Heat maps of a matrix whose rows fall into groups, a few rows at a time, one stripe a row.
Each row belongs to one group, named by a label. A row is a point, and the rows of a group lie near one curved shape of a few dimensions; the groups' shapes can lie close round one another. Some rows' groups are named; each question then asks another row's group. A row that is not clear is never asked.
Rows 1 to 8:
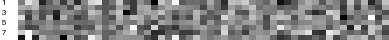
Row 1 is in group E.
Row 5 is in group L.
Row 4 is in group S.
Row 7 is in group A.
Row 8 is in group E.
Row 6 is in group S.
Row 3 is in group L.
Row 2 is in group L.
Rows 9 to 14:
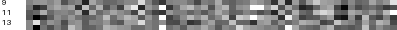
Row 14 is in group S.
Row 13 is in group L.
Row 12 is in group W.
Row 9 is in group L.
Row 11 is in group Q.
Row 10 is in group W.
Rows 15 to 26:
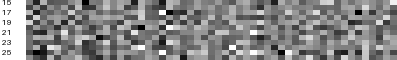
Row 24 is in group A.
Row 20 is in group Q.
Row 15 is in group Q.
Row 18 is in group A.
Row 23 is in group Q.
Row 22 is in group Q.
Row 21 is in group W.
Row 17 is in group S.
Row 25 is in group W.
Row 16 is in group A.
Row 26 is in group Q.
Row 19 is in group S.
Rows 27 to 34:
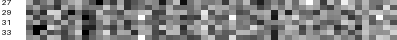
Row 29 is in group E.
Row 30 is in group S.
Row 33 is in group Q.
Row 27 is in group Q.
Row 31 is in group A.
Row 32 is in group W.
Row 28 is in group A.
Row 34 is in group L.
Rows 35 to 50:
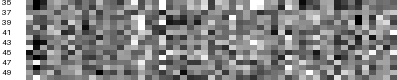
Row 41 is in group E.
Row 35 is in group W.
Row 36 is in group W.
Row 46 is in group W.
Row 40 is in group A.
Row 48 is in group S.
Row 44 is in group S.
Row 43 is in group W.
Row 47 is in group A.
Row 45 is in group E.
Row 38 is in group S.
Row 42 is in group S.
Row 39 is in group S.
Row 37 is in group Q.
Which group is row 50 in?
A
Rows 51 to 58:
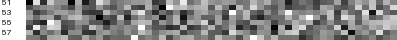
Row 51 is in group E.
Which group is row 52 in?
E
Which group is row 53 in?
S
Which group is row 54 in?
Q
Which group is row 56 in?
A
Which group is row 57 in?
S
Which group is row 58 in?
W
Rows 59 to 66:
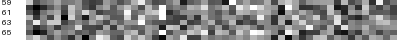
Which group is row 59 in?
S
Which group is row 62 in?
S
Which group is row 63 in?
A
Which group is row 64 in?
Q
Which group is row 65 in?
W
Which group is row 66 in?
E
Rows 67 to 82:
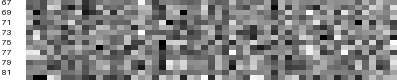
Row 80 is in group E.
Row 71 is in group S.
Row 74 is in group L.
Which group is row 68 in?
E
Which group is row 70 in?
L
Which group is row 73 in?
A
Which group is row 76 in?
Q
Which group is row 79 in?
E
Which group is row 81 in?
L
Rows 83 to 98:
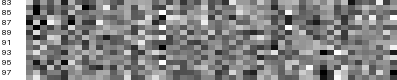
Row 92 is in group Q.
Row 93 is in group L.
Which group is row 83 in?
S
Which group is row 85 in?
S
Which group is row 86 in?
E
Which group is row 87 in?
E
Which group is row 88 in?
S
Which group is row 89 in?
A
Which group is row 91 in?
L
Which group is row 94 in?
Q
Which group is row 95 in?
S
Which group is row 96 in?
Q
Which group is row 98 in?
L
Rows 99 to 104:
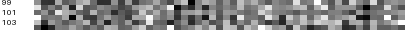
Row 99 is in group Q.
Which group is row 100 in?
S
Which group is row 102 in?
S
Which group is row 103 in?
Q
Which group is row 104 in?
W
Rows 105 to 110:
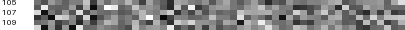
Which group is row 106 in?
E
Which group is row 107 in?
S
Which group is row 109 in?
E
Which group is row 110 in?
S
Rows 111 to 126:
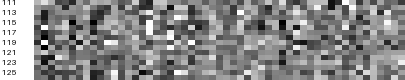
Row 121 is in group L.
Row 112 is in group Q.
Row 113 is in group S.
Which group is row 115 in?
S
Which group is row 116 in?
A
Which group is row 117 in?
S
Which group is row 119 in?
E
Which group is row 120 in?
S
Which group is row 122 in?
W
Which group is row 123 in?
Q
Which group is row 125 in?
Q
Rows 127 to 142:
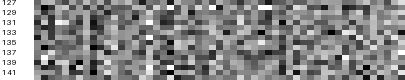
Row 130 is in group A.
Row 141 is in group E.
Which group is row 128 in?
W
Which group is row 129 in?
Q
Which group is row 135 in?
E
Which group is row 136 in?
Q
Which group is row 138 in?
A
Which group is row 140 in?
S
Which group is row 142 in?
S
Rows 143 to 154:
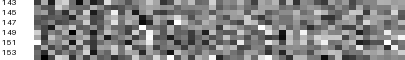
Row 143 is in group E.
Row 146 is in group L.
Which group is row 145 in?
A
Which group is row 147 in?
Q
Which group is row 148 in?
W
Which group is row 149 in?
S
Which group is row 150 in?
Q
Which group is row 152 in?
A
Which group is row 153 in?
Q
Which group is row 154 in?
W
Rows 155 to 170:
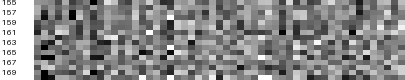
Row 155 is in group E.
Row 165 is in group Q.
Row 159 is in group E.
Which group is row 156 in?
L
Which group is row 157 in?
S
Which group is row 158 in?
S
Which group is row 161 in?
A
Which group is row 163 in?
Q
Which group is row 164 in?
S
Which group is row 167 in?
L
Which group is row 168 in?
Q
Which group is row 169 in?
Q
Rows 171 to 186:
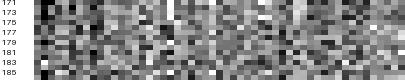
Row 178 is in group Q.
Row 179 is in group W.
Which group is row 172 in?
S
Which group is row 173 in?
S
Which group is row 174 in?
W
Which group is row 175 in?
L
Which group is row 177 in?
E
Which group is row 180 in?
L
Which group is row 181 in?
E
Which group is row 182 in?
S
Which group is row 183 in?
A
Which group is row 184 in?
A
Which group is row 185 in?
W
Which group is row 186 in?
Q
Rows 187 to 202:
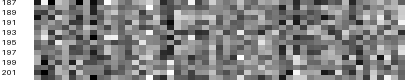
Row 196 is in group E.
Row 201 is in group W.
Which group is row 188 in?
L
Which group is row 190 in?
E
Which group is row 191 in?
E
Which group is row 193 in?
L
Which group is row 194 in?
E
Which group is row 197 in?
E
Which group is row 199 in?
S
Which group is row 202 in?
S
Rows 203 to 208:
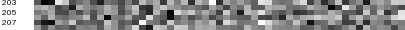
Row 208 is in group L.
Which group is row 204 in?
L
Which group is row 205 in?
E
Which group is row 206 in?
Q
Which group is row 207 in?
W
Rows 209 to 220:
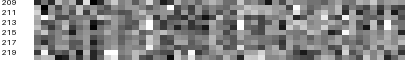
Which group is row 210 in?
S
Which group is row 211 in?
S
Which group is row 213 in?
S
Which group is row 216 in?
L
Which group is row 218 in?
L
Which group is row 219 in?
E
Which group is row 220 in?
E
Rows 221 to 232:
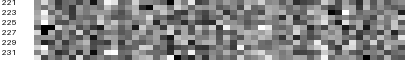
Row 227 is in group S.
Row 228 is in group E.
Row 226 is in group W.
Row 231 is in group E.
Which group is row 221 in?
E
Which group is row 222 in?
L
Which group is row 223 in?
L
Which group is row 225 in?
A
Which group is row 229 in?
Q
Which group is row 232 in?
S
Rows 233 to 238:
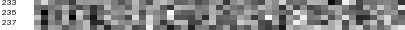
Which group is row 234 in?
E
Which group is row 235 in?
S
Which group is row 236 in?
S
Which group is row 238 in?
Q
